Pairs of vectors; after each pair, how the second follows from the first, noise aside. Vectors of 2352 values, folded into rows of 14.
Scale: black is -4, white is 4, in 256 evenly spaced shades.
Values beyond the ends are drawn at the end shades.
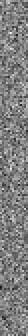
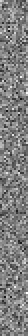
wrapped around.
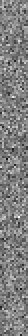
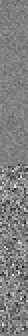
reversed, negated, partly zeroed.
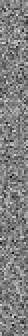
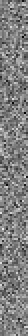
wrapped around.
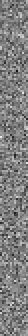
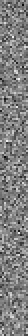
wrapped around.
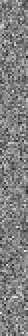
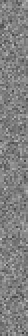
negated, shrunk.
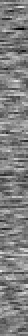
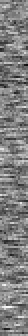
reversed, negated.
